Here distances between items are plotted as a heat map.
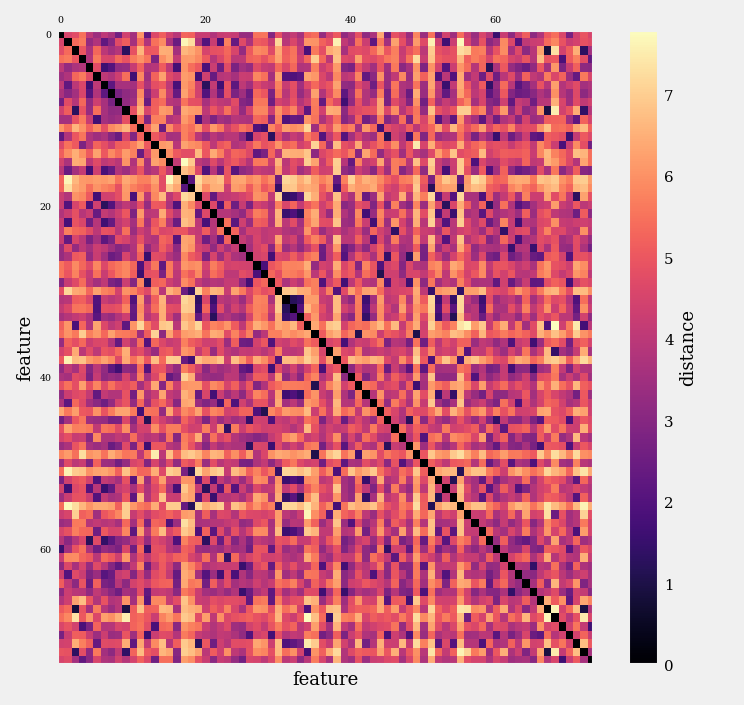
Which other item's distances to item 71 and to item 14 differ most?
19
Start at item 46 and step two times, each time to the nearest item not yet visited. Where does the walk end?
61
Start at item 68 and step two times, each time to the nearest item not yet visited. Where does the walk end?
56
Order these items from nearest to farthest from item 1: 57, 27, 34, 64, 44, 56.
57, 64, 56, 27, 44, 34
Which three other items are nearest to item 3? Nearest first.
69, 73, 13
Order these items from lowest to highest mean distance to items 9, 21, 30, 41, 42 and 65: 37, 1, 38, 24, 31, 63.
31, 63, 24, 37, 1, 38
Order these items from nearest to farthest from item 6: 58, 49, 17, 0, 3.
0, 3, 58, 49, 17
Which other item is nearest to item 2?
67
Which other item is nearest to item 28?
44
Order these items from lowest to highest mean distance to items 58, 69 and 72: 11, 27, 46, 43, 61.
43, 61, 46, 27, 11
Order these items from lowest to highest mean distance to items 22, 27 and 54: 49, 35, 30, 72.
72, 35, 49, 30
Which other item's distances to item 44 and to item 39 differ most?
8
